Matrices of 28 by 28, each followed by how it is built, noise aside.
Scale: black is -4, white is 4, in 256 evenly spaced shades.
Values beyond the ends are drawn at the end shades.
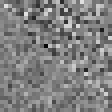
upper triangular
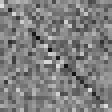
diagonal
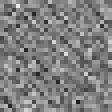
Toeplitz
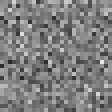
repeating columns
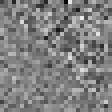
upper triangular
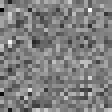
low rank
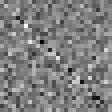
diagonal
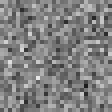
noise
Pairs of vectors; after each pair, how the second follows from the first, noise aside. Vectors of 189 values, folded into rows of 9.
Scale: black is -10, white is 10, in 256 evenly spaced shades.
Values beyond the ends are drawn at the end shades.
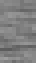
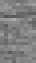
reversed.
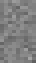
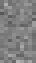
reversed.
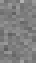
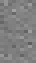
wrapped around, negated, partly zeroed.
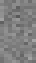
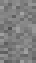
wrapped around.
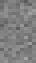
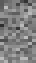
scaled up.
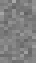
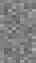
reversed.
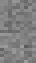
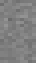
wrapped around, shrunk.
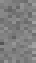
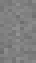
wrapped around, shrunk.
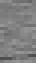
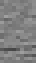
wrapped around.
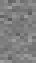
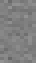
shrunk.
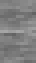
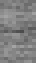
negated.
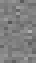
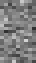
reversed, negated, scaled up.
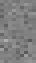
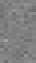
shrunk.
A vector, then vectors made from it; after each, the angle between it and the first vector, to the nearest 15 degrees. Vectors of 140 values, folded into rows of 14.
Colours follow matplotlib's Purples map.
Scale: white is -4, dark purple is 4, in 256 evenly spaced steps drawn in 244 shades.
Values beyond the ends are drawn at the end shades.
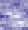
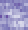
30 degrees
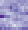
60 degrees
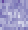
45 degrees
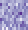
105 degrees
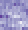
30 degrees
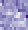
45 degrees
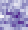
150 degrees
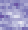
15 degrees
